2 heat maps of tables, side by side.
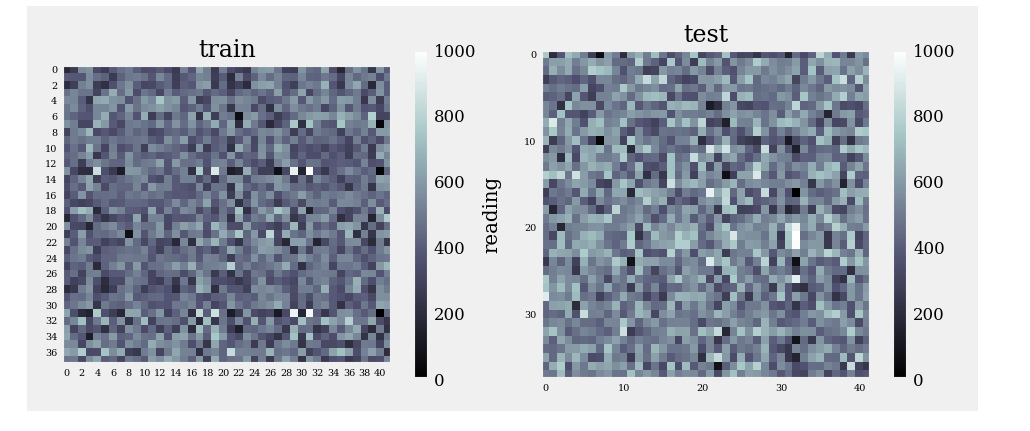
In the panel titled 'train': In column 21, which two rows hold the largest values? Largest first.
36, 25
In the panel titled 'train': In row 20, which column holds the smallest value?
3
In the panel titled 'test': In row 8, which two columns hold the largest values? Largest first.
1, 20
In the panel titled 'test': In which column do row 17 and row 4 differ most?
40
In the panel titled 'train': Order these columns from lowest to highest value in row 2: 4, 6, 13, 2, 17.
4, 6, 13, 2, 17
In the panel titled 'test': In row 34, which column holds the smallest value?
31
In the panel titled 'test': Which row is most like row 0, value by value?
10
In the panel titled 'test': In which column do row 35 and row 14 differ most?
23
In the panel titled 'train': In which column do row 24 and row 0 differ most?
35
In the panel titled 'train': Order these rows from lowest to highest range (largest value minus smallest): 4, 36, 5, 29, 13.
29, 5, 4, 36, 13
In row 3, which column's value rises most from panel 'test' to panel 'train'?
6
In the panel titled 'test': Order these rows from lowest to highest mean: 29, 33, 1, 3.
33, 29, 3, 1
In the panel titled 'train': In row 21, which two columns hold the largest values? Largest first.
26, 22
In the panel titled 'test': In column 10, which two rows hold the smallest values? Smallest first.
0, 10
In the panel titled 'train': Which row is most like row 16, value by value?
24
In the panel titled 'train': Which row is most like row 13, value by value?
31
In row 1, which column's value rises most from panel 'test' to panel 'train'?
17
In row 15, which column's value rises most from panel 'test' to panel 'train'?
38
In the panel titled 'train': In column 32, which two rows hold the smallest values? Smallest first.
22, 33
